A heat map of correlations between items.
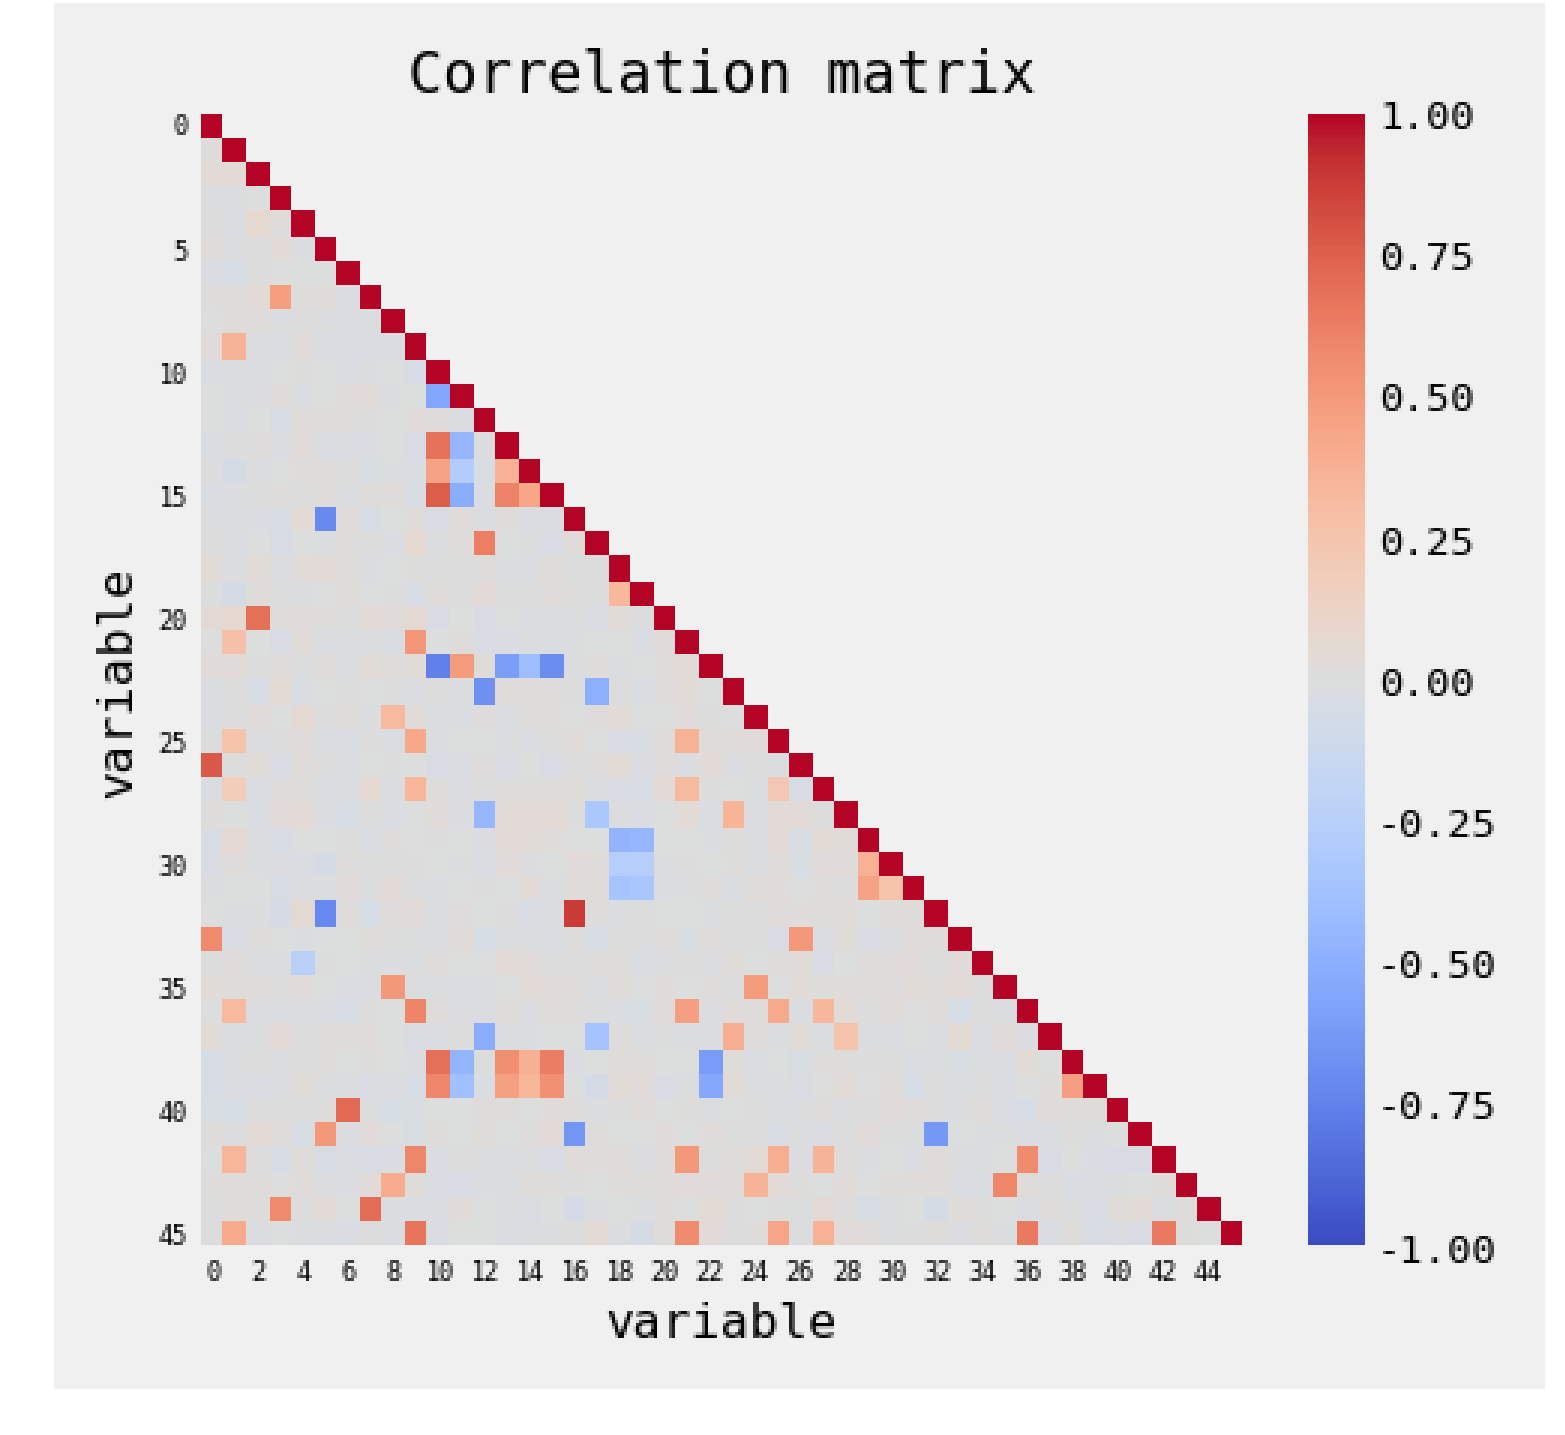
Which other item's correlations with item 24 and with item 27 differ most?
35
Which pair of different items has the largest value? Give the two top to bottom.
16, 32
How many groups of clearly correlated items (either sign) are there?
11
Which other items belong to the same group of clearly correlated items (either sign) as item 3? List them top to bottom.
7, 44
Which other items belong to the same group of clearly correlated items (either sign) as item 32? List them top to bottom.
5, 16, 41
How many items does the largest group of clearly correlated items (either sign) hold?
8
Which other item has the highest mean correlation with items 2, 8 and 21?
20
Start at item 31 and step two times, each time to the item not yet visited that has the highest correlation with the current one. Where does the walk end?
30
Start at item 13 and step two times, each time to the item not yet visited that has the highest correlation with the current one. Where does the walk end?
15
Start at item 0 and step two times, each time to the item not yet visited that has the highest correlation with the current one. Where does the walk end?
33
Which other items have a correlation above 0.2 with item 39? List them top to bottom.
10, 13, 14, 15, 38
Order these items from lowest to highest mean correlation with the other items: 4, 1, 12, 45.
12, 4, 1, 45
